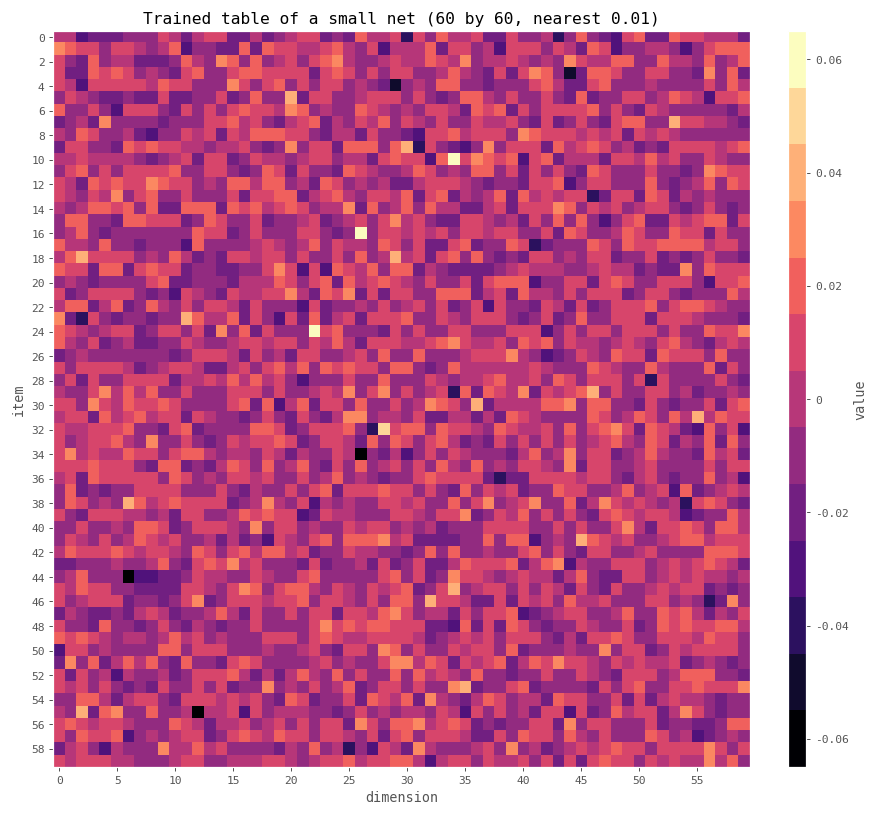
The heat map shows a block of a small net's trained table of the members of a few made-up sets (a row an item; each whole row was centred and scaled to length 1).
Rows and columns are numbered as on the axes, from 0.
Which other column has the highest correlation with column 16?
3
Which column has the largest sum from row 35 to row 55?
29
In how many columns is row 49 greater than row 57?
27
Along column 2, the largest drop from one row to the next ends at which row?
23
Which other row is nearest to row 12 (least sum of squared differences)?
4
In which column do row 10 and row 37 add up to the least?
40
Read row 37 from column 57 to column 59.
0 0.01 0
